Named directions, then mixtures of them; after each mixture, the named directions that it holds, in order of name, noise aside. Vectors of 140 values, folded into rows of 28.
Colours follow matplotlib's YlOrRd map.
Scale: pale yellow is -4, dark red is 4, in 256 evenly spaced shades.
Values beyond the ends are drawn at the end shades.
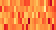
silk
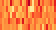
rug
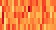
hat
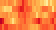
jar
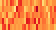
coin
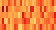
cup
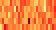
coin, silk.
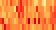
coin, jar, silk.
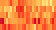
coin, jar.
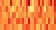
rug, silk.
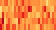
hat, jar.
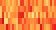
hat, jar, silk.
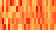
coin, cup, rug.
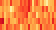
hat, jar, rug.
